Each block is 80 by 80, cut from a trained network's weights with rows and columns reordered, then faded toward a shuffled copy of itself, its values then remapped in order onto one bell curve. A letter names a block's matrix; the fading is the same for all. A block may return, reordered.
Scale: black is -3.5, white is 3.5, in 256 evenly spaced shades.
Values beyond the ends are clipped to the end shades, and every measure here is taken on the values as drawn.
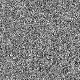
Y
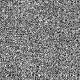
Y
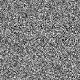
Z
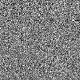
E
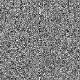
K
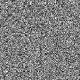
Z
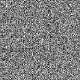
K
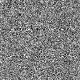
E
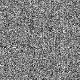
E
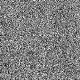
E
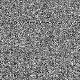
E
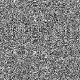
Z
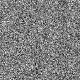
E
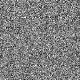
E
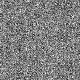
Y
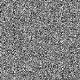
K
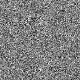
E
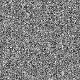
E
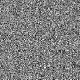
E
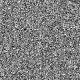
Y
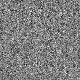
Y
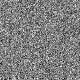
Y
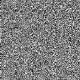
K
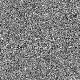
Y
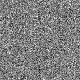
E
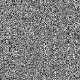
K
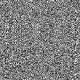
Z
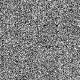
Y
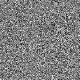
K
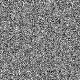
E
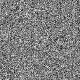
Y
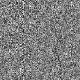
K
